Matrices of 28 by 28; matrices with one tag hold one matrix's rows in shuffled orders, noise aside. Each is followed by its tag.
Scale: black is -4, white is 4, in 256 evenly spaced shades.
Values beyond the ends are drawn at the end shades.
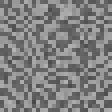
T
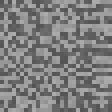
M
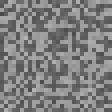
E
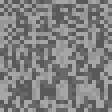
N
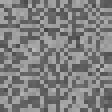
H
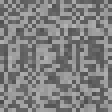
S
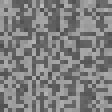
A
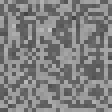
S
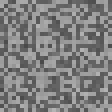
S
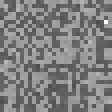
E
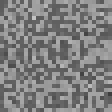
E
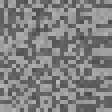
M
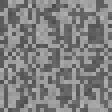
S
